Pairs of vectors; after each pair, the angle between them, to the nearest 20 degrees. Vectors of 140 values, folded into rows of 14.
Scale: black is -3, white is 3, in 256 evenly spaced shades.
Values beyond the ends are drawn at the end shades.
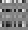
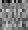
140 degrees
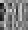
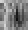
60 degrees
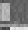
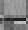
100 degrees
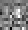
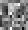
140 degrees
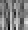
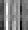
100 degrees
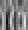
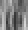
40 degrees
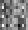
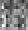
40 degrees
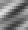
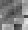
80 degrees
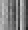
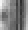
100 degrees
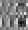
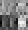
140 degrees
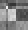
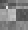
20 degrees
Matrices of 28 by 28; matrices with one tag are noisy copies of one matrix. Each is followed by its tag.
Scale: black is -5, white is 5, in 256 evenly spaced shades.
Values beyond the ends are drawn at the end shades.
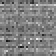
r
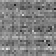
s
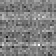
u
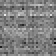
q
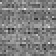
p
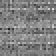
p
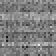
u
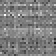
q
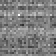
q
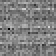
p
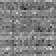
s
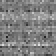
u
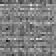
r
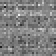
q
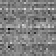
p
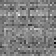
q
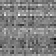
q
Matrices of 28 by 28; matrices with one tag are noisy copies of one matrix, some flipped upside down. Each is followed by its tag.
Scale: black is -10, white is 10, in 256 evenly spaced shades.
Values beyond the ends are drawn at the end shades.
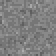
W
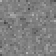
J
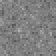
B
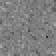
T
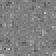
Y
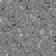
B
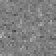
B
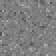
W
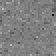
T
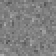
Y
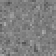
Y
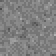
J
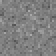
B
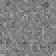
Y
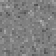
Y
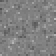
J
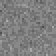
W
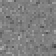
T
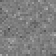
J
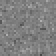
W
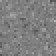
J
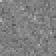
B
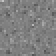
Y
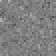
B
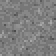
B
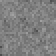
J
